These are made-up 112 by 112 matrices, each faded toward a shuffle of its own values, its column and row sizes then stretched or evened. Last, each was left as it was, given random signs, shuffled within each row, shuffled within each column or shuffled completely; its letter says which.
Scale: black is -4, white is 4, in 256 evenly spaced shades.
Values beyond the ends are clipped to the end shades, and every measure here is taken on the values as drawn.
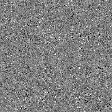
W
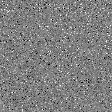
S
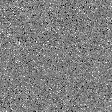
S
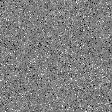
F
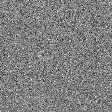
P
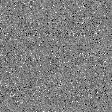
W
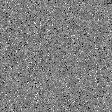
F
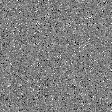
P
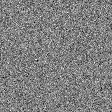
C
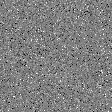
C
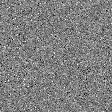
C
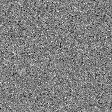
S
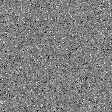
C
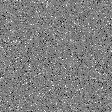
C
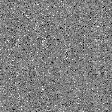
W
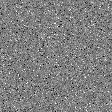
C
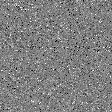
S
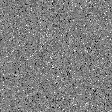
F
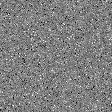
C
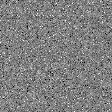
P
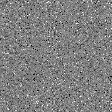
W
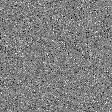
C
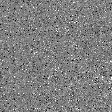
P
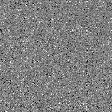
W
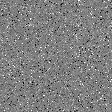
C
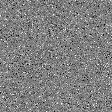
S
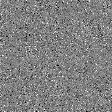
P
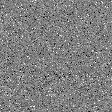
S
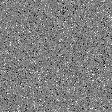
F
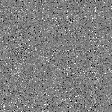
W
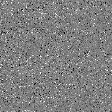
W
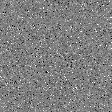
S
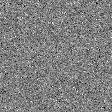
S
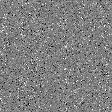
F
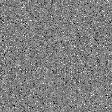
W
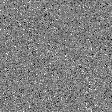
F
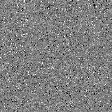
W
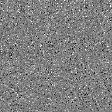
W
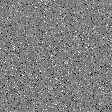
C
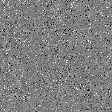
P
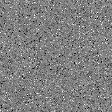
F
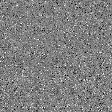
P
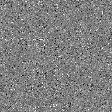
W
